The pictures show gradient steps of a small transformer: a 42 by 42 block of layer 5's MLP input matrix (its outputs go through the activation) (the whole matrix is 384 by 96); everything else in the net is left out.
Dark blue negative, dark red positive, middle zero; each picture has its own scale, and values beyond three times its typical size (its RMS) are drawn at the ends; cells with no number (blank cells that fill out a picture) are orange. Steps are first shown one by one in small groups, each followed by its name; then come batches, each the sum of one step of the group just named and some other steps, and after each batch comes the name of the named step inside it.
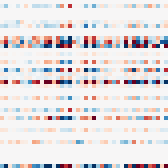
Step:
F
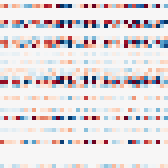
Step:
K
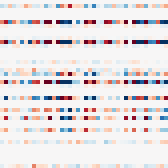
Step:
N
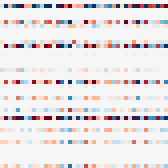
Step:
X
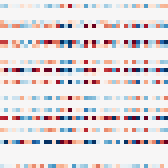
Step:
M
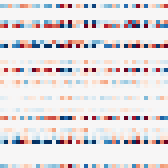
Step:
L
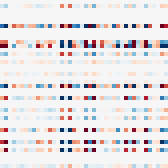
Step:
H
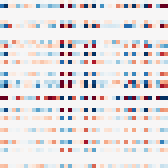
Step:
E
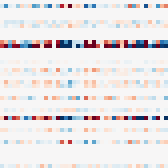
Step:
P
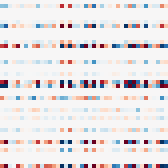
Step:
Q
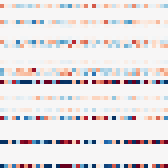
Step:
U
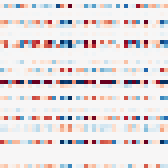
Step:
X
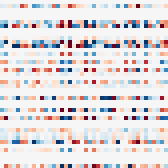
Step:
L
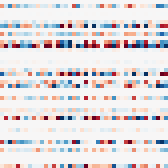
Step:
P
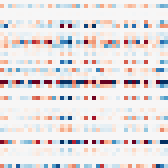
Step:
F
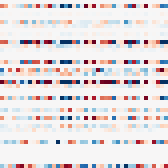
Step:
U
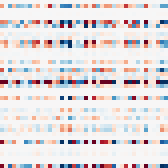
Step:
K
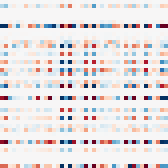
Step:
E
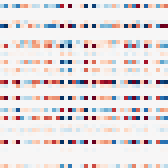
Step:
X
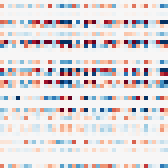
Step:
N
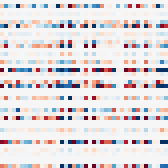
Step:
X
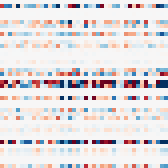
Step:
X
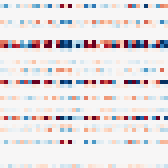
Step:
P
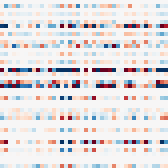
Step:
H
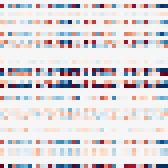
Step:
N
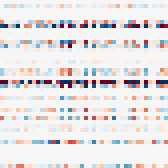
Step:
U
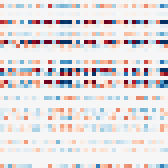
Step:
N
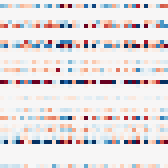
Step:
L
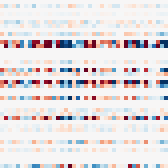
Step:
P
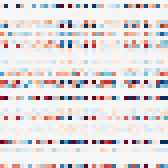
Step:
X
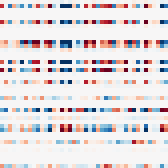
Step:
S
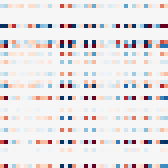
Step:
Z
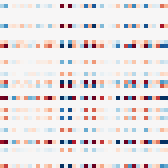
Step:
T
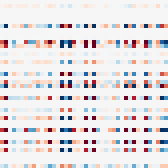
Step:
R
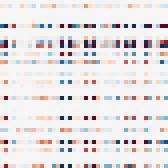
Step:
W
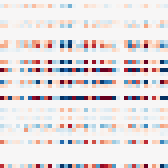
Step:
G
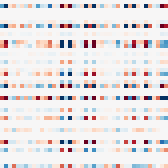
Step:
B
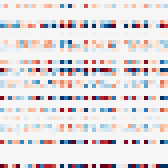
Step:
G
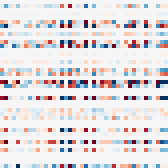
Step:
R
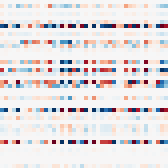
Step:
S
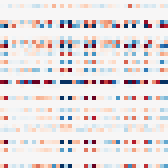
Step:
W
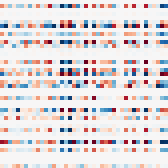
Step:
R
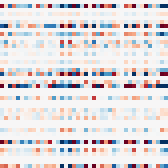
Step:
W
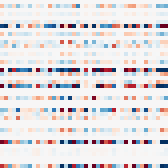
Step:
Z
